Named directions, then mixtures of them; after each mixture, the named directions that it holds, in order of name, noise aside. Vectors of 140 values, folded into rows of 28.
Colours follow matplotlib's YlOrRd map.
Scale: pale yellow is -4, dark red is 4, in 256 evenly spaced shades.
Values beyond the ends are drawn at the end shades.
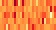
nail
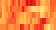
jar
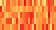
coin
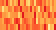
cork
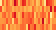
coin, nail.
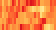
jar.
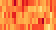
jar, nail.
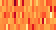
nail.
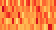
coin, cork.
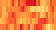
jar.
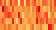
coin, cork.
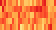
coin, jar.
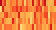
coin.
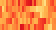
coin, jar.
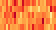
jar, nail.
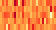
nail.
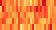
coin, jar.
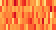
coin, nail.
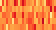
coin, nail.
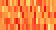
cork.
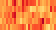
jar, nail.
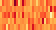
nail.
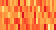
cork.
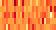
nail.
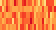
coin, nail.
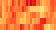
jar.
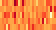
nail.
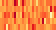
nail.
